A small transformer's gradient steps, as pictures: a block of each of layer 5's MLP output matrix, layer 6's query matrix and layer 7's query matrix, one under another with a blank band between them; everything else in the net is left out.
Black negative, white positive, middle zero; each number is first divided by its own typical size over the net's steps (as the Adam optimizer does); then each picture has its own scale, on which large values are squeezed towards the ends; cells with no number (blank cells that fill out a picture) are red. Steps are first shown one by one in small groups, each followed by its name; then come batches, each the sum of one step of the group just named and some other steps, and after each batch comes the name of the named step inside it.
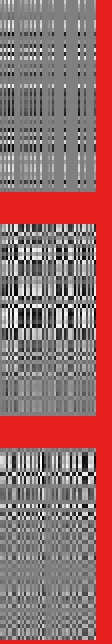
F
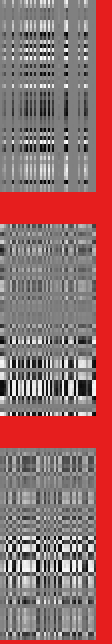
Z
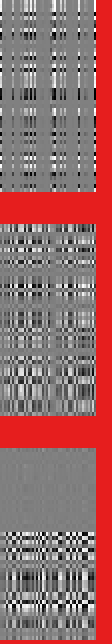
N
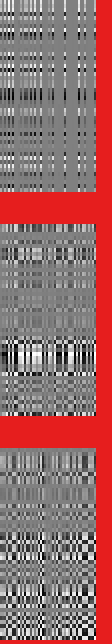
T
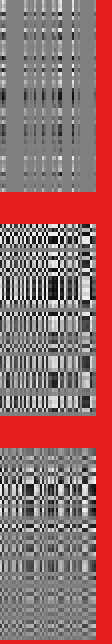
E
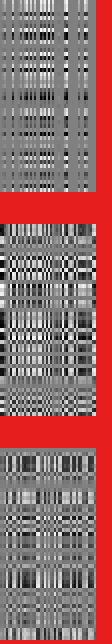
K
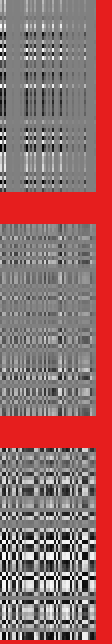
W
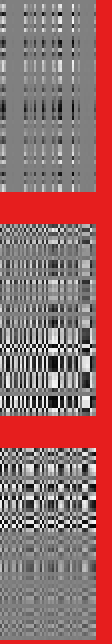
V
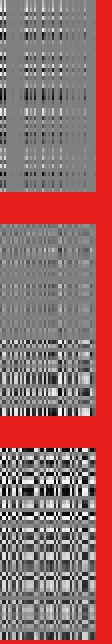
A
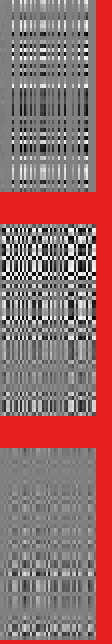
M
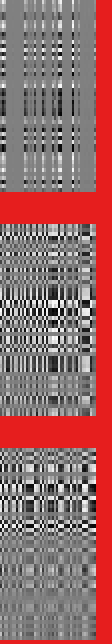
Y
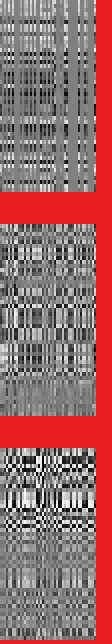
F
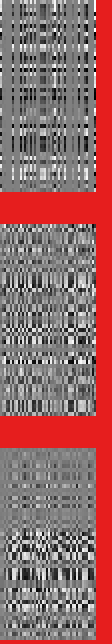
N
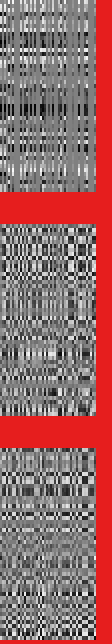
M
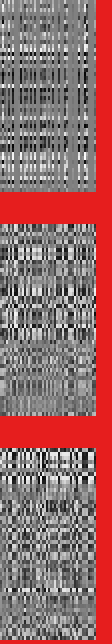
F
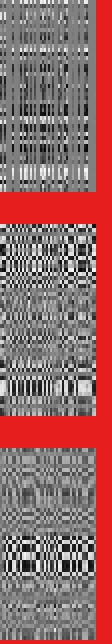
M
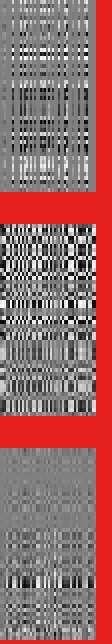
M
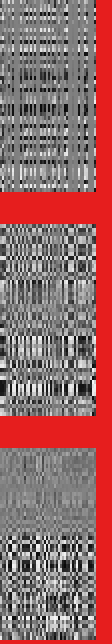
M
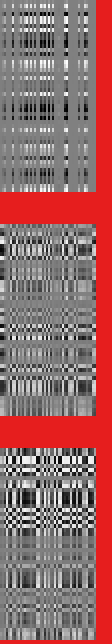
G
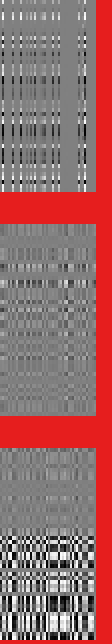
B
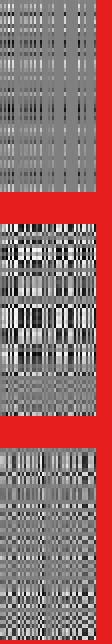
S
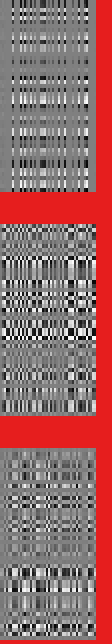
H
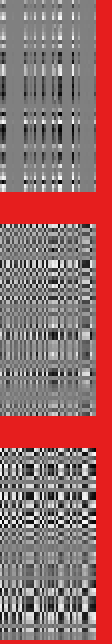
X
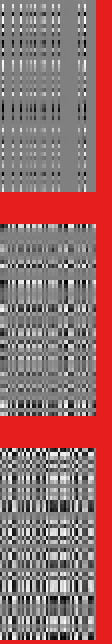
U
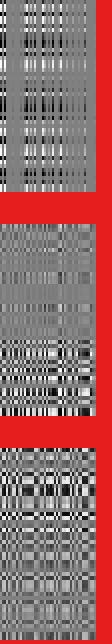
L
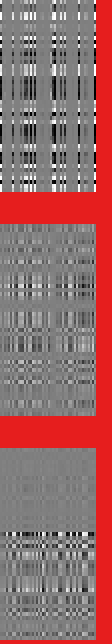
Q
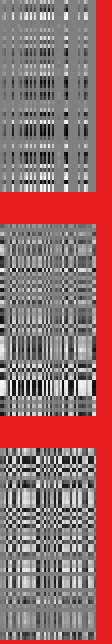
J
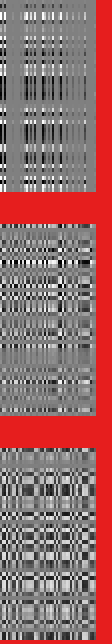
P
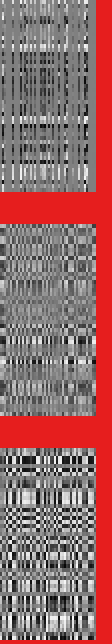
B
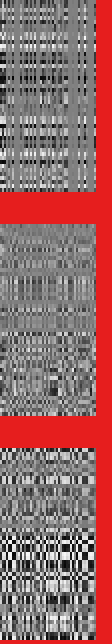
B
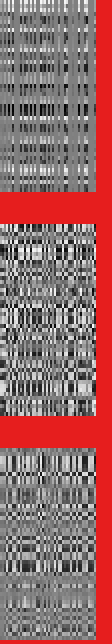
S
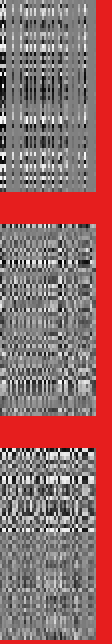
P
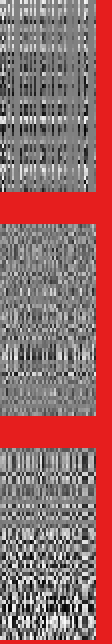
B
